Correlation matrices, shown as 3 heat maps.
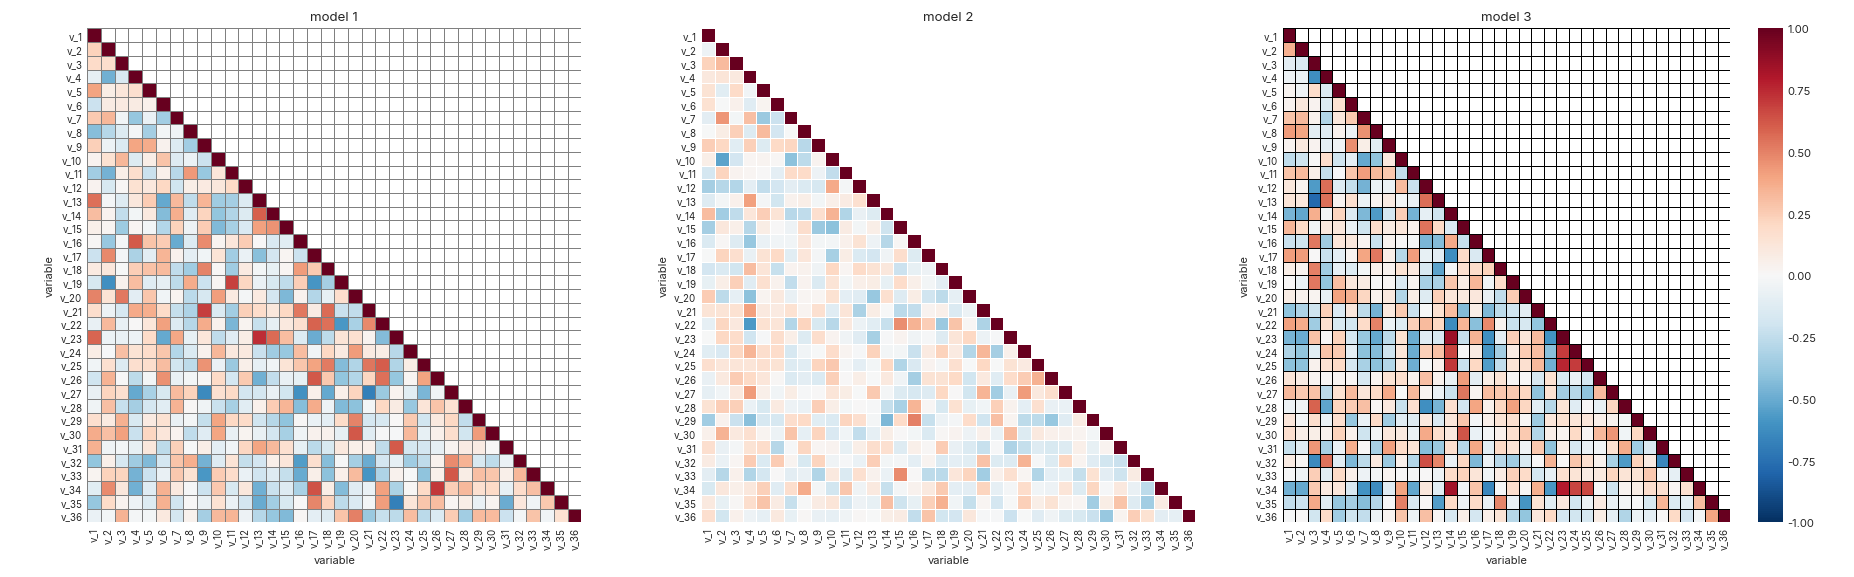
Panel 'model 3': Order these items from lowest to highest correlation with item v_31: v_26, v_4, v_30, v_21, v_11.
v_4, v_30, v_26, v_11, v_21
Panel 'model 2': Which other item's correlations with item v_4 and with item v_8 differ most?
v_22
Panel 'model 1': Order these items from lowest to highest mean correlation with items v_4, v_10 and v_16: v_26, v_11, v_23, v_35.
v_23, v_26, v_35, v_11
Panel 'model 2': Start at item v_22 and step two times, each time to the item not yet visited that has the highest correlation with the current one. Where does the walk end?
v_33
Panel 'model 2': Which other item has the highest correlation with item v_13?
v_4
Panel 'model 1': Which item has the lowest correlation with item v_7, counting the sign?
v_16
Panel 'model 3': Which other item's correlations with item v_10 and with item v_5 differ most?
v_35
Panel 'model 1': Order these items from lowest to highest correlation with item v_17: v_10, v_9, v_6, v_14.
v_14, v_9, v_10, v_6
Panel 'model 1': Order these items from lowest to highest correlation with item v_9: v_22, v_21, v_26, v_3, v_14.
v_3, v_26, v_14, v_22, v_21
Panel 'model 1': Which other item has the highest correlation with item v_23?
v_13
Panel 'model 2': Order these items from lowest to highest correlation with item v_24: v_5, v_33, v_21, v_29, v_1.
v_29, v_1, v_33, v_5, v_21
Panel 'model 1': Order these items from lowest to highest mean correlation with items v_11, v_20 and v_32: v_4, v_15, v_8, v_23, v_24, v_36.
v_15, v_4, v_23, v_24, v_8, v_36
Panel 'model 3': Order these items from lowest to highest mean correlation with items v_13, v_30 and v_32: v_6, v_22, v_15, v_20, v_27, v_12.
v_6, v_27, v_20, v_22, v_15, v_12
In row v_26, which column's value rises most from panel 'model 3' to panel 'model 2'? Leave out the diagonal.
v_25
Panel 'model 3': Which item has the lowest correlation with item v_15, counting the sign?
v_21
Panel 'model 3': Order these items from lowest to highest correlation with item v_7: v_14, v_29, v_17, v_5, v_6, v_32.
v_14, v_32, v_29, v_5, v_6, v_17
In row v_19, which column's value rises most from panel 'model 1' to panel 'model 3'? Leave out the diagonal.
v_28
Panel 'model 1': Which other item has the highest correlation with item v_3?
v_20
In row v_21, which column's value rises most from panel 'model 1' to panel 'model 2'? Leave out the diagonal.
v_27
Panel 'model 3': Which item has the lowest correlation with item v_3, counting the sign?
v_13
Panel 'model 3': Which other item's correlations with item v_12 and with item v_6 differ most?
v_32
